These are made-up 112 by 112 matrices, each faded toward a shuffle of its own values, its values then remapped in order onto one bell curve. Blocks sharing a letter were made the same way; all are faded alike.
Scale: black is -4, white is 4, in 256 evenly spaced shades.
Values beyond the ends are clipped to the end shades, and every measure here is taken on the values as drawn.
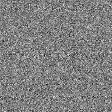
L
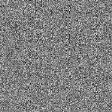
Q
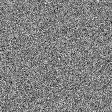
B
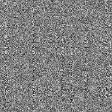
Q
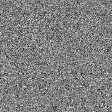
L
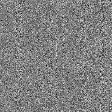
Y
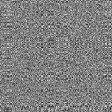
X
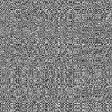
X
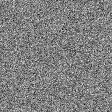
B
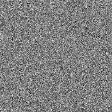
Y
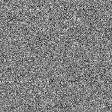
L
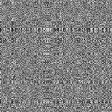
X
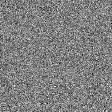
L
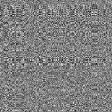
X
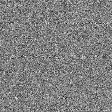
L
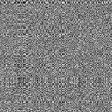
X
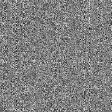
Q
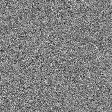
B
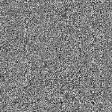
Q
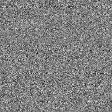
L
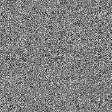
Q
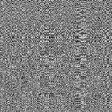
X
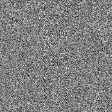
Y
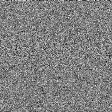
L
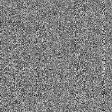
Q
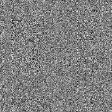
Q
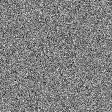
B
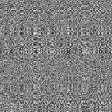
X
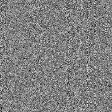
Y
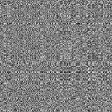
X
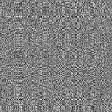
X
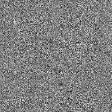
Q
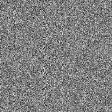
Y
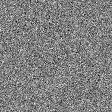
B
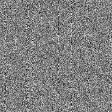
Y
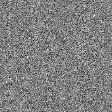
Y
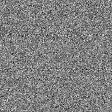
L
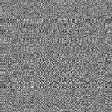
X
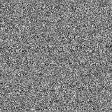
L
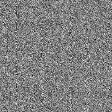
Y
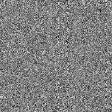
Q
